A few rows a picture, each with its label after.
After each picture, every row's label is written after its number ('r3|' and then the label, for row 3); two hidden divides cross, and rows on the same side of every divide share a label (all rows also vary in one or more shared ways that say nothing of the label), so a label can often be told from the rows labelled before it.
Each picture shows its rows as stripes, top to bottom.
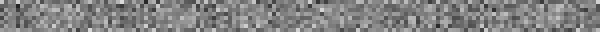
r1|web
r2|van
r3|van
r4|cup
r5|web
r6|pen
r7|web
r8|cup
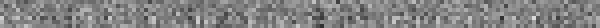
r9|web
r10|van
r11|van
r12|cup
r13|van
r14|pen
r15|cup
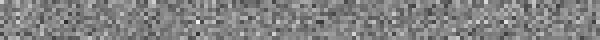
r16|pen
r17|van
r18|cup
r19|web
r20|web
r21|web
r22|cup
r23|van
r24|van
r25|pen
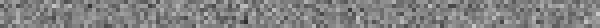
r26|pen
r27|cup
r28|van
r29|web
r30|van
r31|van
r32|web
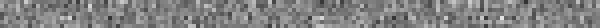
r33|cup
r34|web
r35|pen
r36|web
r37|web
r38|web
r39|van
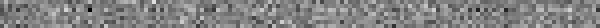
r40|cup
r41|pen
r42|van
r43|cup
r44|pen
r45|web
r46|van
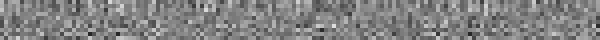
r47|van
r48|web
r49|web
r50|cup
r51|van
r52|cup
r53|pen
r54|cup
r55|van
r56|cup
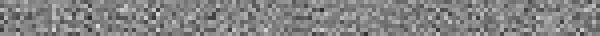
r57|web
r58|van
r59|cup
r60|cup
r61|web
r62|pen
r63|cup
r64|web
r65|van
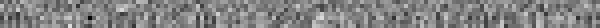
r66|web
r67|cup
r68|cup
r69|pen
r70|van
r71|web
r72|web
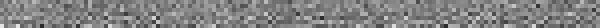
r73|web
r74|van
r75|web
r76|pen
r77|cup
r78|pen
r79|pen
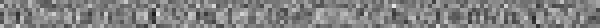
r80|cup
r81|pen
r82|van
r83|cup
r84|web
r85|web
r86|pen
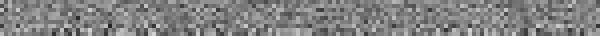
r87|pen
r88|van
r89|web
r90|cup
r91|cup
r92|cup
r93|cup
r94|cup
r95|van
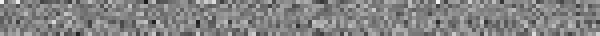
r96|pen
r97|web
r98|cup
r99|web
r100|van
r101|web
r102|pen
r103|van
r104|cup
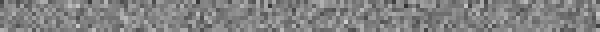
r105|pen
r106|pen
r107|web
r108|web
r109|cup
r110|cup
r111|van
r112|web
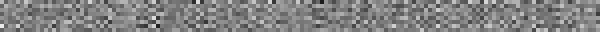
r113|cup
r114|cup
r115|van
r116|van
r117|van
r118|cup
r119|pen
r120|web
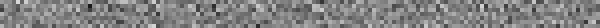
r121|cup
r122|cup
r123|web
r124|web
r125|cup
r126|van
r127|van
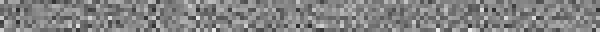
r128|pen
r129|cup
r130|pen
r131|cup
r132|pen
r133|web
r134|van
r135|web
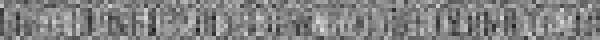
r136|pen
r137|pen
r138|cup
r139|cup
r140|cup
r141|cup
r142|pen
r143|pen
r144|web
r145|cup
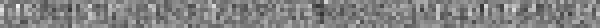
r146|van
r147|van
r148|van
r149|web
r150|web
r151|van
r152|pen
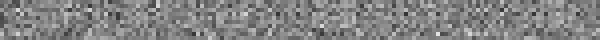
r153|cup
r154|van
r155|van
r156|web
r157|van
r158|cup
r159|pen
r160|cup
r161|web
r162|pen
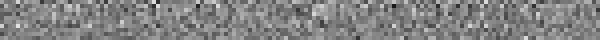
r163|van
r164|web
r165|pen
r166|web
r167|cup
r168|cup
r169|web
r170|pen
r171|cup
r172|pen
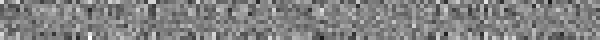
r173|van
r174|web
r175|van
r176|web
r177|van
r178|web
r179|pen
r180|van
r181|pen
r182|cup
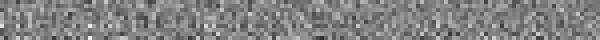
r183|web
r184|web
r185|cup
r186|van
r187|pen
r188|pen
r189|pen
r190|van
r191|web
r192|cup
